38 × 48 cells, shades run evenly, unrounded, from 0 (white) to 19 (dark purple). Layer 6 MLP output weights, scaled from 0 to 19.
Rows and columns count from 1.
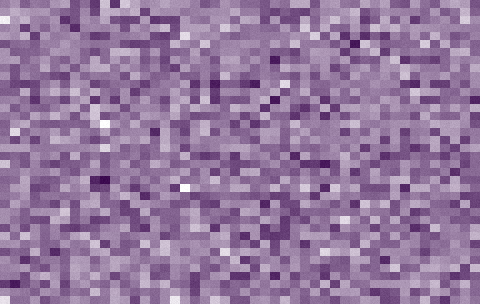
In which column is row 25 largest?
15
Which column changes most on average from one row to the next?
10
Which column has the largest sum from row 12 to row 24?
33
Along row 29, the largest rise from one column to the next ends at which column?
22
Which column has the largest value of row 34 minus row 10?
41
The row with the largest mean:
11
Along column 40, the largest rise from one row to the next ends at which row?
35
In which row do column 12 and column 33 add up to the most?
13
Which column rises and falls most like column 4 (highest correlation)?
23
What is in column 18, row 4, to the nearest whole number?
14
